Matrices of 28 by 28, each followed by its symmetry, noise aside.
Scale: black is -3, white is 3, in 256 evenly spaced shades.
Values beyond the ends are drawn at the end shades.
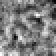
antisymmetric.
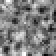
no symmetry.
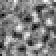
antisymmetric.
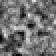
symmetric across the other diagonal.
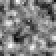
symmetric across the other diagonal.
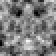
mirrored left to right.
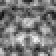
mirrored left to right.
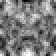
mirrored left to right.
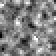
no symmetry.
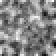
symmetric.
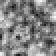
symmetric across the other diagonal.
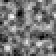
symmetric across the other diagonal.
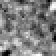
antisymmetric.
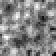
symmetric.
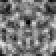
mirrored left to right.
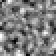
symmetric across the other diagonal.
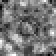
symmetric across the other diagonal.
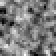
no symmetry.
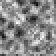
symmetric.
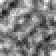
symmetric.
